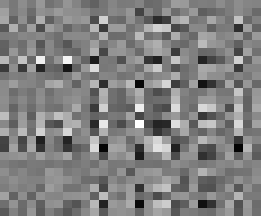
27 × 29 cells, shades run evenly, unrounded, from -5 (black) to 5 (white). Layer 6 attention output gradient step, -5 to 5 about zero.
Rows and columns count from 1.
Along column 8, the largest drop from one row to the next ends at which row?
9
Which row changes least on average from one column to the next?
21
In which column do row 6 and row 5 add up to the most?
23
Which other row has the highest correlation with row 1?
8
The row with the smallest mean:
19
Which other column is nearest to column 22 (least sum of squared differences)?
13
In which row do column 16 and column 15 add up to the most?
16
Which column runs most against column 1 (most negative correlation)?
4
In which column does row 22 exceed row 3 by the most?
18
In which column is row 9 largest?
11
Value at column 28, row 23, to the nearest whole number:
0
